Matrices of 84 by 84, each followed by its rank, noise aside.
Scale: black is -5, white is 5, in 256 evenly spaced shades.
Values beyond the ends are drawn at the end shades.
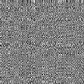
seven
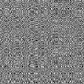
five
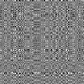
three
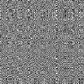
five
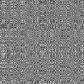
four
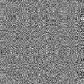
seven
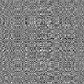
five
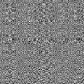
seven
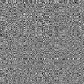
six
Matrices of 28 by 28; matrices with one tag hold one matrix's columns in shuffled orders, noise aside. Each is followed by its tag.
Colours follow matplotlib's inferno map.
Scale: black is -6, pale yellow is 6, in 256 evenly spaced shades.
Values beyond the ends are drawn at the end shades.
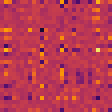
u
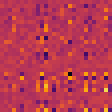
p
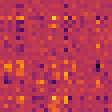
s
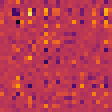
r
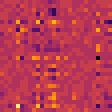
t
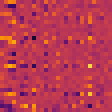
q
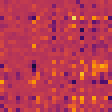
s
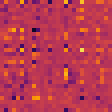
u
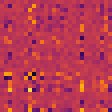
p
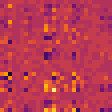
p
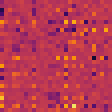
t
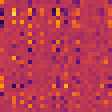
r
